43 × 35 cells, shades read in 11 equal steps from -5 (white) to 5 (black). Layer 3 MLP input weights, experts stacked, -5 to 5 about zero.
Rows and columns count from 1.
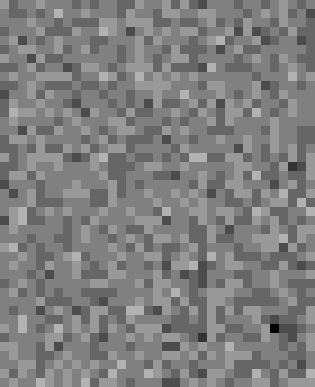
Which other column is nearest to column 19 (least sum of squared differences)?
15
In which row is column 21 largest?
31
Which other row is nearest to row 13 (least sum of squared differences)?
21
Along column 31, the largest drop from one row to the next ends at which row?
38
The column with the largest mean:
34
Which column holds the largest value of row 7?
4
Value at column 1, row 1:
-1
